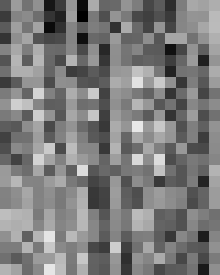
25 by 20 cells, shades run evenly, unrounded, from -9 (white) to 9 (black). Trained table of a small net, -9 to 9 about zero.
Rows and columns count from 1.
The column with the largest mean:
10
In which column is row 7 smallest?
13
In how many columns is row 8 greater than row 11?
9
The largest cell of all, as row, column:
2, 8
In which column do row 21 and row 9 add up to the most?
16
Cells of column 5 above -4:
21
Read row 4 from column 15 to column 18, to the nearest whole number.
3 -3 -3 1
